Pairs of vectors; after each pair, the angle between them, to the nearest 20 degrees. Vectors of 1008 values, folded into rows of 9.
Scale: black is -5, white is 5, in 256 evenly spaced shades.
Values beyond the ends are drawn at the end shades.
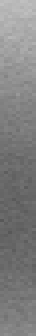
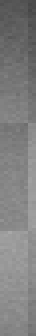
160 degrees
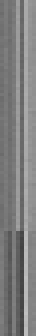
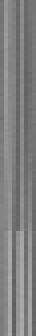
140 degrees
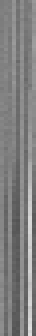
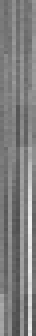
20 degrees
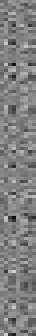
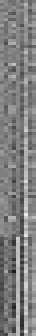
120 degrees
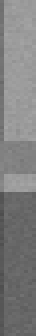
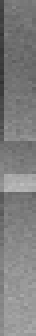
100 degrees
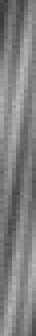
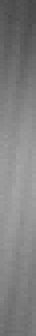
100 degrees
